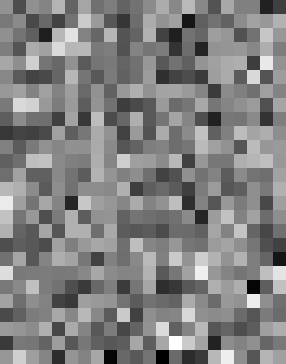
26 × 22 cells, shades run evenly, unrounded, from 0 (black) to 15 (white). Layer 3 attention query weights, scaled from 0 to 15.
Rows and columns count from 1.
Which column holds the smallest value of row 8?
10
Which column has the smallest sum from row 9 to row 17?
15
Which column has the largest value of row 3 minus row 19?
22
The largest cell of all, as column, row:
14, 25
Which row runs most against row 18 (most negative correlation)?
24
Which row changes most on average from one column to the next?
26
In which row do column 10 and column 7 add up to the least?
21
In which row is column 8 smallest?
19
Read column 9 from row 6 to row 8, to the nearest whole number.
7 6 7
